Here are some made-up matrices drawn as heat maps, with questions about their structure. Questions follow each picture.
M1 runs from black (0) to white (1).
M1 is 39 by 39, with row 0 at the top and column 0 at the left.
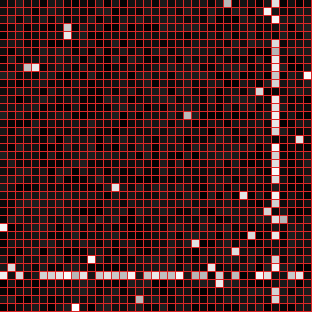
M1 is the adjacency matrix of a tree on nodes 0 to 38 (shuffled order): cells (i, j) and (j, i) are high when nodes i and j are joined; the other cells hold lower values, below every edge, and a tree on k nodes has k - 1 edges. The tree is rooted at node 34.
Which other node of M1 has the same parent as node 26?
1
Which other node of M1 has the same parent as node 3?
4
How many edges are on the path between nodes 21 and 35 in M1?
3
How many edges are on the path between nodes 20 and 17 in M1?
3
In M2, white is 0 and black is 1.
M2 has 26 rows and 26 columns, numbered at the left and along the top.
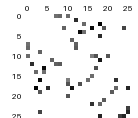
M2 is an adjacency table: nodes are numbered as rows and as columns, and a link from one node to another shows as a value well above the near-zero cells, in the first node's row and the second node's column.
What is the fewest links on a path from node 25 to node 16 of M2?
3
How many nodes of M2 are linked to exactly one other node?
8
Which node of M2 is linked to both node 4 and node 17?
node 13
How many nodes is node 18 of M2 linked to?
5
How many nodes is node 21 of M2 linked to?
1
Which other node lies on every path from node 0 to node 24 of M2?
node 10
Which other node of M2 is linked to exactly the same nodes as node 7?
node 8
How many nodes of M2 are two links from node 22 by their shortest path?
7
